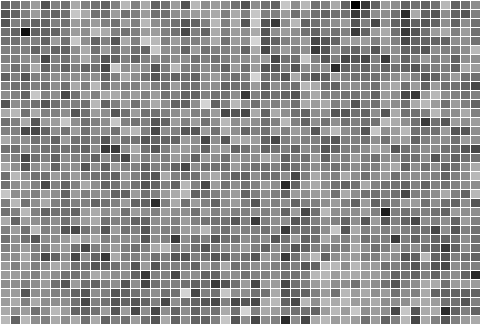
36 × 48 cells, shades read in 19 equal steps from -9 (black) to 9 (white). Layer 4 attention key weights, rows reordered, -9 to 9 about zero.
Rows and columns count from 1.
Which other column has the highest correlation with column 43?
27
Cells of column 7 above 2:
1
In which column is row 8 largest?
12
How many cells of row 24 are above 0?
23
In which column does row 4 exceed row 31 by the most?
15
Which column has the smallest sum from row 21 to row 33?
29
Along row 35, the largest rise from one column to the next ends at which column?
41
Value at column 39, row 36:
-2
